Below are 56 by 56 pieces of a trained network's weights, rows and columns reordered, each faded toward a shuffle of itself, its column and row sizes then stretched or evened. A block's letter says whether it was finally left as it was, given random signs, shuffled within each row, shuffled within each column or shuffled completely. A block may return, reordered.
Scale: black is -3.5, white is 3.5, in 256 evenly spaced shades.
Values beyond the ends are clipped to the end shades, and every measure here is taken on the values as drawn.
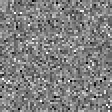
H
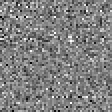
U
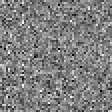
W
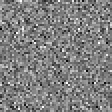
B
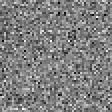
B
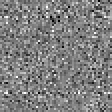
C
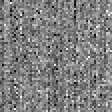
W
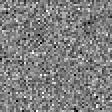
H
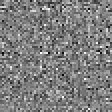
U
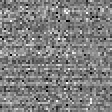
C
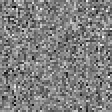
W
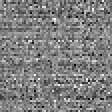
C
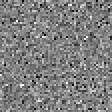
B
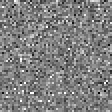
B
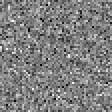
H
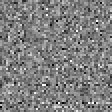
U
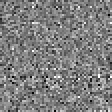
U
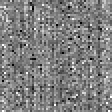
W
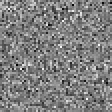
B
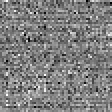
C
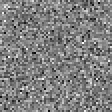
H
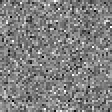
H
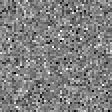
H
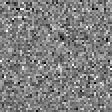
B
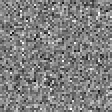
W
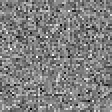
B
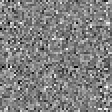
U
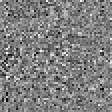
C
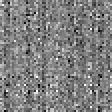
C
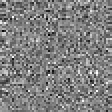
C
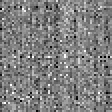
C
